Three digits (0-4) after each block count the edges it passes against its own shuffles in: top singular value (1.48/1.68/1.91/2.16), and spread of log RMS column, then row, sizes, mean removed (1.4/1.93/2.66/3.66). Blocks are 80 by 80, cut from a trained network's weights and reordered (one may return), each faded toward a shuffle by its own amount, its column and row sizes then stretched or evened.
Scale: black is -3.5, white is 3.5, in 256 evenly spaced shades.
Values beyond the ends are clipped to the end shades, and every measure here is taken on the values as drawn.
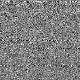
2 0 2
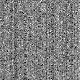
2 0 0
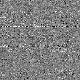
1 0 2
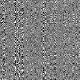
3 4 1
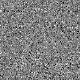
0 1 2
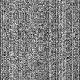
4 0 0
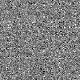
1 1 1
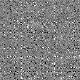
1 2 2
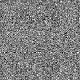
2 0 1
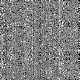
2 2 1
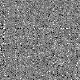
0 2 1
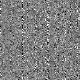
1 3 0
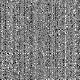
3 2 1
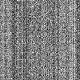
4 1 0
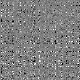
0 3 3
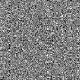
2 2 0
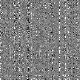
3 3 2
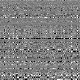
4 1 4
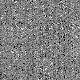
0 1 0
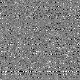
1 1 3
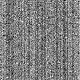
4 0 0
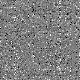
0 2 0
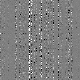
3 4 0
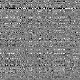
4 1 3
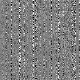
0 4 0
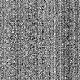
3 1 0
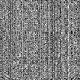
3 1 0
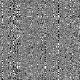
4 3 0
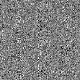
1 2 1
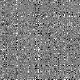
1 3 3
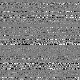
2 0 4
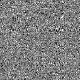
1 1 1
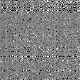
3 1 3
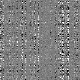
4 4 1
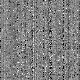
2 3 0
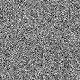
1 0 0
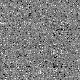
1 1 0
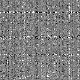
2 2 2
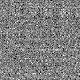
1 0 0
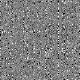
0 3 1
